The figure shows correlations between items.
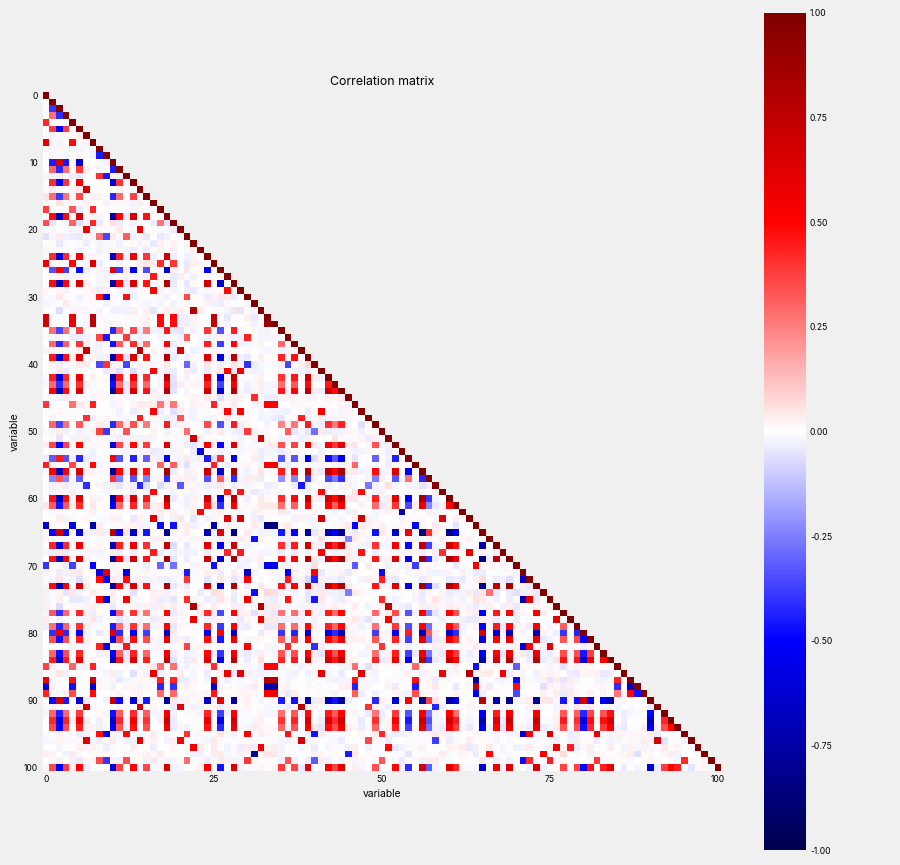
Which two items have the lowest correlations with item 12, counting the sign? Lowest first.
71, 9
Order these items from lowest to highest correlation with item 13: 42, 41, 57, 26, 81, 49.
26, 57, 41, 49, 81, 42
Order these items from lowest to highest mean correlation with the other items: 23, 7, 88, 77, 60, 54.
54, 88, 23, 7, 77, 60
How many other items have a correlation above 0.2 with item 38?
6
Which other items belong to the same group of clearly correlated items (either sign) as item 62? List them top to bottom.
23, 53
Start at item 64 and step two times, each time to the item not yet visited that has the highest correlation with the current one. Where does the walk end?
70
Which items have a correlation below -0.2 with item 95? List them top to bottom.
9, 40, 71
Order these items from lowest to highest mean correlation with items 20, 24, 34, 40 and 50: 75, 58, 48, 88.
88, 58, 75, 48
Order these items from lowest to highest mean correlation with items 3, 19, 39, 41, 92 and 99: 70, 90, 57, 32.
90, 57, 70, 32
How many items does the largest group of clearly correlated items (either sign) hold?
40
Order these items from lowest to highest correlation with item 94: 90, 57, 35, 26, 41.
90, 26, 57, 41, 35
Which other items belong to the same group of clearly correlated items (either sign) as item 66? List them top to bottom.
31, 45, 74, 98
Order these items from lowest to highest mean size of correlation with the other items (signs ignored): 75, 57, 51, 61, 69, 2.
51, 75, 57, 61, 2, 69
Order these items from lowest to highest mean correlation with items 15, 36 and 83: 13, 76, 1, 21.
76, 21, 1, 13
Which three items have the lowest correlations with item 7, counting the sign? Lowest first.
64, 88, 70
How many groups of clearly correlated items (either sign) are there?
8
